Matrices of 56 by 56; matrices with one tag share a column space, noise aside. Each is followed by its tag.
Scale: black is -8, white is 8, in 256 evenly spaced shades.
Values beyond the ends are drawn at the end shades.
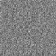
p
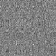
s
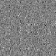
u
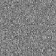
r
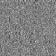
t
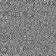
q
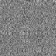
t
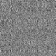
s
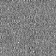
r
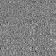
u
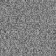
r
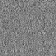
s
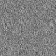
u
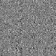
r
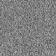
p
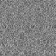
p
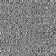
t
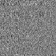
q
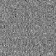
p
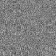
u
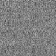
s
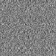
r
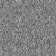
r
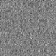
s
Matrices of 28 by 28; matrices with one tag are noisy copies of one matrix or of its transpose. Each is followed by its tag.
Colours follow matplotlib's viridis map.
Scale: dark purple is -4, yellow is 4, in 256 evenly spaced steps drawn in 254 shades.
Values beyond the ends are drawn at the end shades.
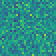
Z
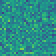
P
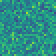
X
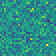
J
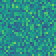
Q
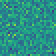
Z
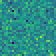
Z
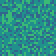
J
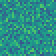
Z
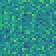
Q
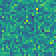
X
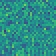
P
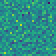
Q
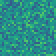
Z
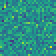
J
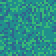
J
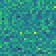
Q
